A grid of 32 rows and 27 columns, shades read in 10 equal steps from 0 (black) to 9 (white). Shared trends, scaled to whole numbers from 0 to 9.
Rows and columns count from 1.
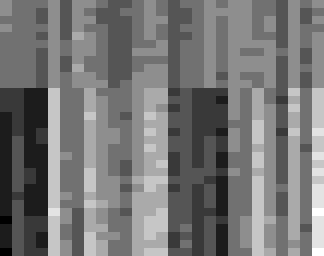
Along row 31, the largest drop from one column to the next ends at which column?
15
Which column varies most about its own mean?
1
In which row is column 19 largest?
2
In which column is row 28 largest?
27
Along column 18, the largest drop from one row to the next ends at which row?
12
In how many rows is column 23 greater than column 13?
2
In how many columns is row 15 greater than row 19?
2
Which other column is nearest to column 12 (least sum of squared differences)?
9
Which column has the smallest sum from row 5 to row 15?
4
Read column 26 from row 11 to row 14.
3 4 4 4
